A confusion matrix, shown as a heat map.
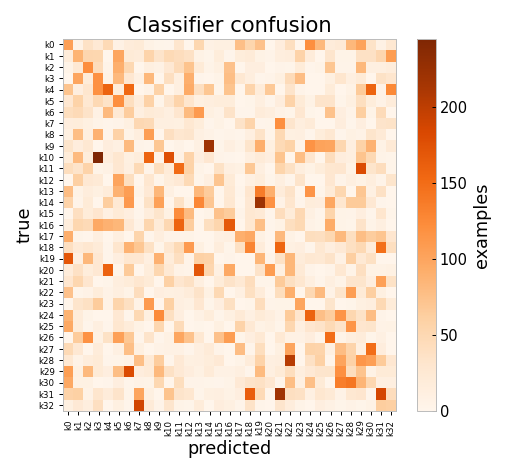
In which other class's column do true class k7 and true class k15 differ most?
k11
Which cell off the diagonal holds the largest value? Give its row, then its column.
k10, k3
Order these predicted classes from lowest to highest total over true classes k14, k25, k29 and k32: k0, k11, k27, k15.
k15, k11, k27, k0
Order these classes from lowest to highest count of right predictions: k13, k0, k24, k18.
k13, k0, k18, k24
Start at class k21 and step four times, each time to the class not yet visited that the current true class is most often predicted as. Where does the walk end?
k5
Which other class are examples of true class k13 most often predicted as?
k19
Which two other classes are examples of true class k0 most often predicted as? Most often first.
k24, k29
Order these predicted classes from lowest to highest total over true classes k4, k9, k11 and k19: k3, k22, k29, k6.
k3, k22, k6, k29
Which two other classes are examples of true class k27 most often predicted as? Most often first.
k30, k22
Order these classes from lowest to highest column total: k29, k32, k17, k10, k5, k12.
k17, k32, k10, k12, k5, k29
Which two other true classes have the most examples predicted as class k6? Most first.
k29, k4
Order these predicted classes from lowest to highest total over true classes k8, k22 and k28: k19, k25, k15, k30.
k15, k19, k25, k30
